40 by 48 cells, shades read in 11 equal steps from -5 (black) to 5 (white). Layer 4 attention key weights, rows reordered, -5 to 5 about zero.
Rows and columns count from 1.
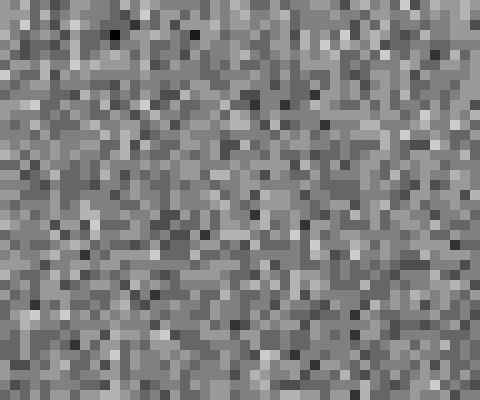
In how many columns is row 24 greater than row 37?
23
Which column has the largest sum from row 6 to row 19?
39
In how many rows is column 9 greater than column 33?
18
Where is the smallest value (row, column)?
4, 12
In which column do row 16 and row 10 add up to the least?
32
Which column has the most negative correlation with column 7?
46
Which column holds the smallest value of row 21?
36
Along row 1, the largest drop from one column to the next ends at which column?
42
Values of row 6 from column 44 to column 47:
-3 -1 2 -1
